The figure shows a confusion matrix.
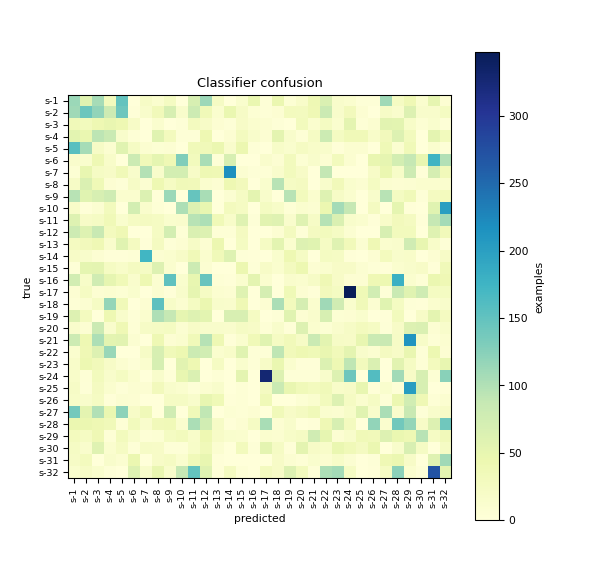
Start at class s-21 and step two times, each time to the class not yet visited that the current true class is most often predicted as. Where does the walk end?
s-30
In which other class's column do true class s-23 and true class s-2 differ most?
s-5
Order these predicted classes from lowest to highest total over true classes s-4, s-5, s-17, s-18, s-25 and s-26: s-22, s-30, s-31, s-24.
s-31, s-30, s-22, s-24
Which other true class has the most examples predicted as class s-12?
s-16
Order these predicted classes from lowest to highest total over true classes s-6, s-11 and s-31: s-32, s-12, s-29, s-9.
s-9, s-29, s-12, s-32
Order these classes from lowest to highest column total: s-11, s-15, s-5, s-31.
s-15, s-5, s-31, s-11
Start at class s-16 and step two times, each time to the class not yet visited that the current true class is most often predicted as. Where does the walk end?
s-32
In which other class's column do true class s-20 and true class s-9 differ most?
s-11
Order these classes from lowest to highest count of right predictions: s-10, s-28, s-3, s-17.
s-3, s-17, s-10, s-28
